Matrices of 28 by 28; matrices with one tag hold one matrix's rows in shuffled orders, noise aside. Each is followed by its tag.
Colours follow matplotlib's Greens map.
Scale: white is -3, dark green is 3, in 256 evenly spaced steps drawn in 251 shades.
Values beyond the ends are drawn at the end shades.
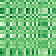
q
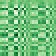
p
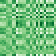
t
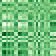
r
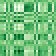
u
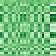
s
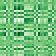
u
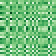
q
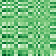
r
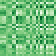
t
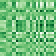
t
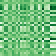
s
